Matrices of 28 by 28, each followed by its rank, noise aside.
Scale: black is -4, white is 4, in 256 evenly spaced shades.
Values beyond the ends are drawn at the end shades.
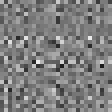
three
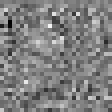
six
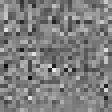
six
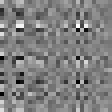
two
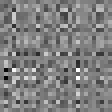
two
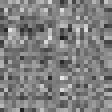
four
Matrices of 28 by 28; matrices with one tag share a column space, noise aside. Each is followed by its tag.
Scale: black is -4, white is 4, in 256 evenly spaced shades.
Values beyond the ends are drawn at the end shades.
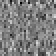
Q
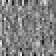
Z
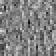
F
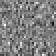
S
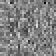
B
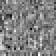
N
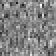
Q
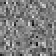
S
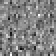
N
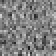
N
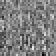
N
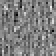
F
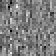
F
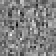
B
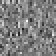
B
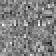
S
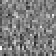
N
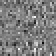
S
